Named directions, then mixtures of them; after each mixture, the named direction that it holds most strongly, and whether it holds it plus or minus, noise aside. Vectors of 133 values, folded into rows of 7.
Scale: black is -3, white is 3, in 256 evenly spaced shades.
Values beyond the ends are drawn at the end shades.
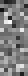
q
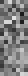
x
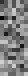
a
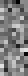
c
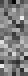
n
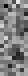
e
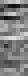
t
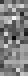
x, plus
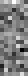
c, minus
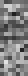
t, minus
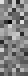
x, minus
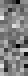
c, plus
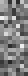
a, minus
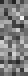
n, plus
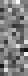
c, minus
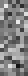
e, minus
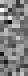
q, minus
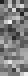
x, plus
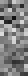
x, minus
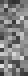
n, plus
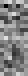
e, plus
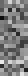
a, plus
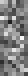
a, minus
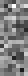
e, plus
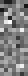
q, plus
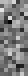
q, minus
